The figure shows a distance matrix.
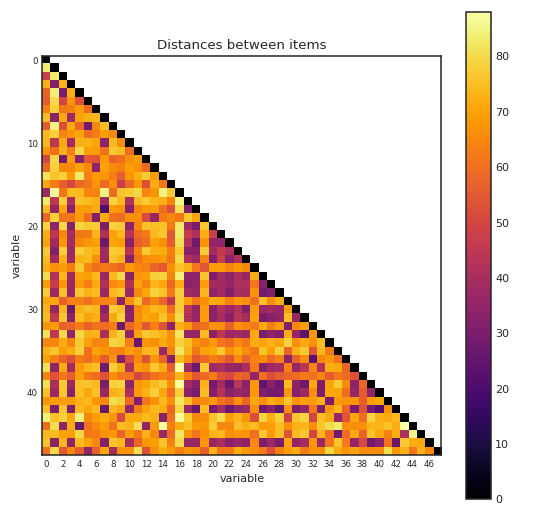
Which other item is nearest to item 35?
45
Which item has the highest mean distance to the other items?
16
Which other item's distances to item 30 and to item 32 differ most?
9
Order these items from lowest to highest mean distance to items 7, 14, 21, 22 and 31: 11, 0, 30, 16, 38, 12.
30, 38, 11, 12, 0, 16
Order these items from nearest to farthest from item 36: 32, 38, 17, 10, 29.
32, 29, 10, 38, 17
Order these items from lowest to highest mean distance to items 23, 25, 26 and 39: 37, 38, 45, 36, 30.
37, 30, 38, 36, 45
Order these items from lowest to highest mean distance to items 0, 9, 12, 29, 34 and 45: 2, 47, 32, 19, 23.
32, 2, 19, 47, 23
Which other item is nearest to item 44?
4
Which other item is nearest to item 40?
42
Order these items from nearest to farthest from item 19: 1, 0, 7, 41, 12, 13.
13, 12, 0, 41, 7, 1
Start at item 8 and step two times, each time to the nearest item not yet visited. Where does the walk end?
47
